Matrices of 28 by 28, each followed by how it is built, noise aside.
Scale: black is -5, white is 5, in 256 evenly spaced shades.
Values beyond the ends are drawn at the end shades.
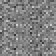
repeating rows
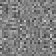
low rank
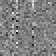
uneven columns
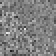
lower triangular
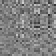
low rank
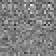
low rank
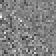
lower triangular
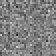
repeating rows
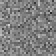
repeating rows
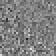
lower triangular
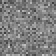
blocks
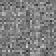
low rank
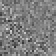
lower triangular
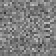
blocks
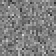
noise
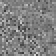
lower triangular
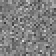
noise
